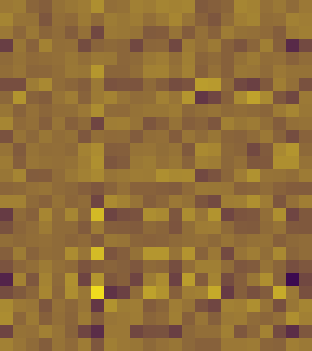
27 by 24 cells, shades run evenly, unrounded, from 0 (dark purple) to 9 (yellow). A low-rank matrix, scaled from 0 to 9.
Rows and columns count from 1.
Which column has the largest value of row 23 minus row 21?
8
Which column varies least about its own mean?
5
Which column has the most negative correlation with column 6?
18
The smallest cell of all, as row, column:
22, 23
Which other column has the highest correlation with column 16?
17
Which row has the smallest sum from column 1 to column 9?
26
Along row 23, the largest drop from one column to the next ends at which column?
9
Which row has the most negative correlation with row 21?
2
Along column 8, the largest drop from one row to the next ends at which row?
24
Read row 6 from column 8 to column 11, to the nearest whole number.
6 4 4 4
